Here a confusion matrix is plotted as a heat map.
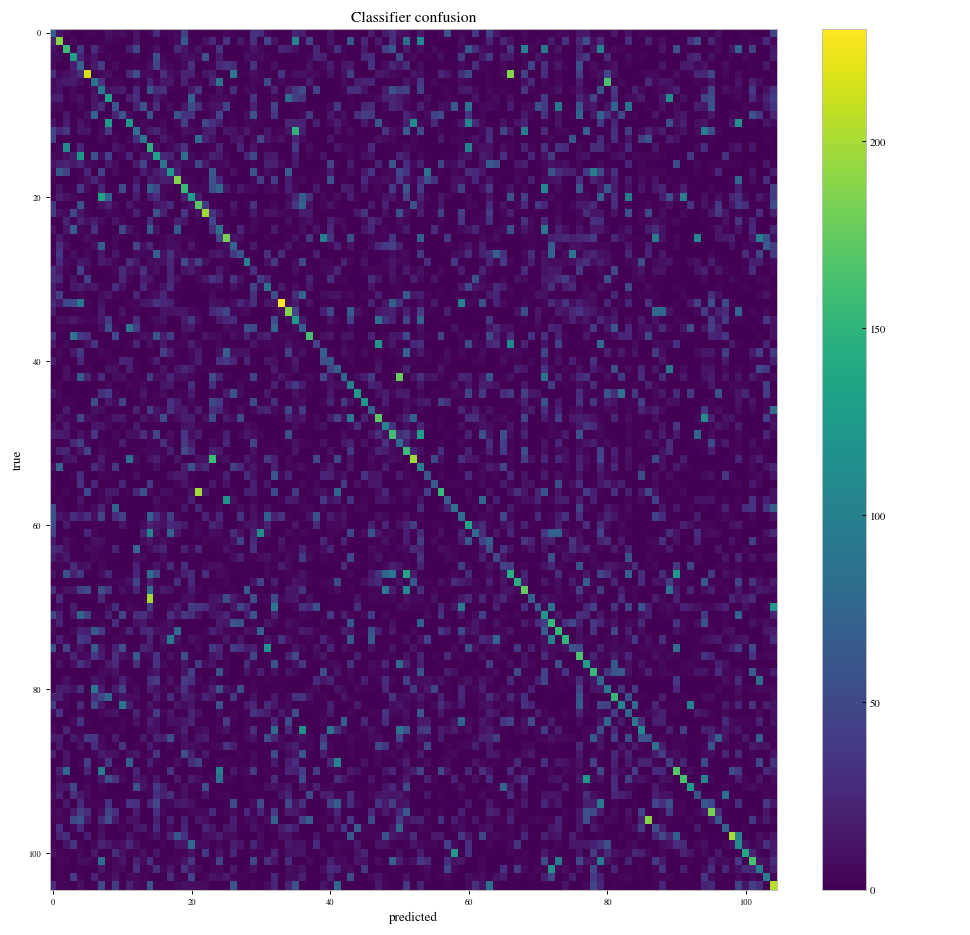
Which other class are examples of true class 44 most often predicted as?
82
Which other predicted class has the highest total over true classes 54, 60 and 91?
77
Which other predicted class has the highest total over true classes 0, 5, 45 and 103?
66
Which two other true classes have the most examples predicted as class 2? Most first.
14, 90
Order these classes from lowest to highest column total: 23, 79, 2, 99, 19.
2, 23, 99, 19, 79
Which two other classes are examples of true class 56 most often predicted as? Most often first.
21, 41
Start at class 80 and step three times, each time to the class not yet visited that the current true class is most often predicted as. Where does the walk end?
71
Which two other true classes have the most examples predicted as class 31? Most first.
75, 59
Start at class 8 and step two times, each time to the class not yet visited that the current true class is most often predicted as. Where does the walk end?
41
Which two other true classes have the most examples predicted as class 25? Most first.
57, 39
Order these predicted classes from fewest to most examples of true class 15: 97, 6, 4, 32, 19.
32, 97, 6, 19, 4
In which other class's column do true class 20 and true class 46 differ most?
7
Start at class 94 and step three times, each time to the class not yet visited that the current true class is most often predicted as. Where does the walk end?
72
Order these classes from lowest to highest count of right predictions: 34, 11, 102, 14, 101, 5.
102, 11, 14, 101, 34, 5
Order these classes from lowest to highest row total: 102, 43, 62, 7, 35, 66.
43, 62, 102, 35, 7, 66
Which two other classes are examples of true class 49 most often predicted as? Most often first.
53, 93
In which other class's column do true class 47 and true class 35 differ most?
94
